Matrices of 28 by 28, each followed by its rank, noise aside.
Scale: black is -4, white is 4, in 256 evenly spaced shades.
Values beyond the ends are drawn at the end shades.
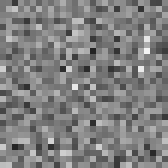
eight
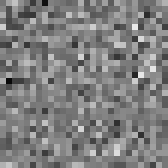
six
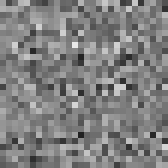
eight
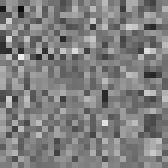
four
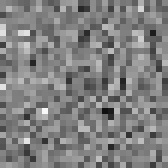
six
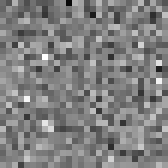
eight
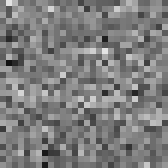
eight
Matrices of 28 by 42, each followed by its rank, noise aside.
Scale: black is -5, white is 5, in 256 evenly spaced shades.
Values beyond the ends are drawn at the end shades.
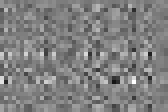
three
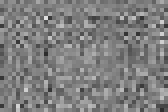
four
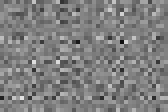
four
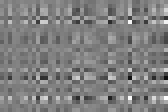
one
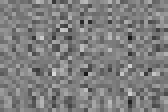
four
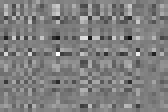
two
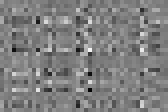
three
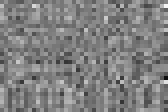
four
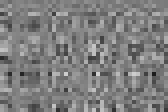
three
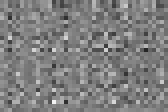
four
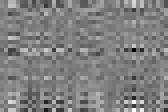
two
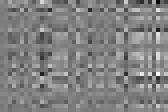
two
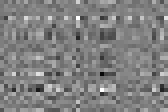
three
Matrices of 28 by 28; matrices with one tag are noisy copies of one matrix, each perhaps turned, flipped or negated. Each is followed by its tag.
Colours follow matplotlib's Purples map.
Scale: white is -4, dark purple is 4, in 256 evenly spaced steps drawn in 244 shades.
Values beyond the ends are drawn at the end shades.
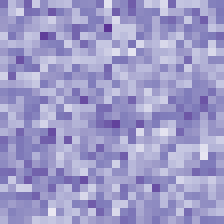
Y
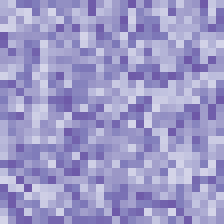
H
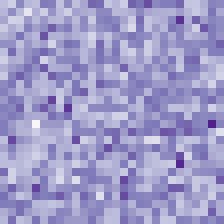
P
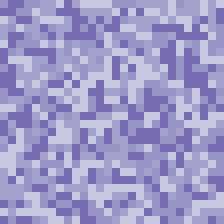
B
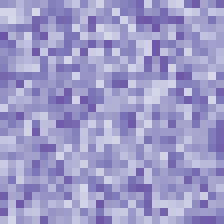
B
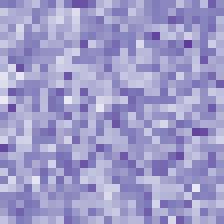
H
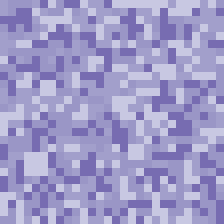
H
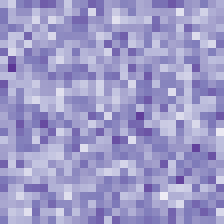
H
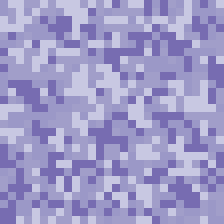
H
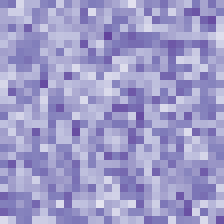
H
